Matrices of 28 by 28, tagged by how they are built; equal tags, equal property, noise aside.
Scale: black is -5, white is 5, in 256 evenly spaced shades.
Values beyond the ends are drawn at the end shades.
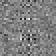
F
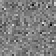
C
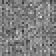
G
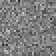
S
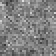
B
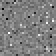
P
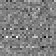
C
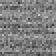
G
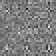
F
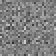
F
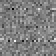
C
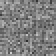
G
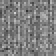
G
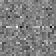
C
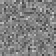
S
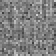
G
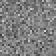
S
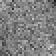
B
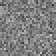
S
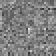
F
